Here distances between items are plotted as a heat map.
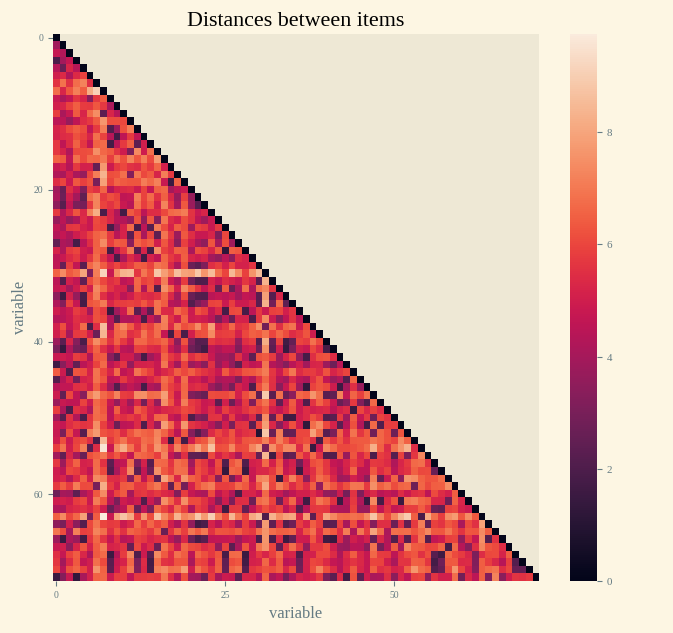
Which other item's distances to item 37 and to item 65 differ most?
51
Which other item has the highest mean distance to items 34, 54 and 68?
7
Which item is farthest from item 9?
63
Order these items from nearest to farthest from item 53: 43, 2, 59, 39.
39, 59, 2, 43
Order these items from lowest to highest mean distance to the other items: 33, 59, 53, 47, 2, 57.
2, 57, 33, 47, 53, 59
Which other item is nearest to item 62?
25
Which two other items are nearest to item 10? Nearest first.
23, 7
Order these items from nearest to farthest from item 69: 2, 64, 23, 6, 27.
23, 2, 64, 27, 6
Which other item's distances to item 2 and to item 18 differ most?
44
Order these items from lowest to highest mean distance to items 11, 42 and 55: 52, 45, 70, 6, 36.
45, 52, 36, 70, 6
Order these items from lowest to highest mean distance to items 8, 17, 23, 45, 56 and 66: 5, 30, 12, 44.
12, 30, 5, 44
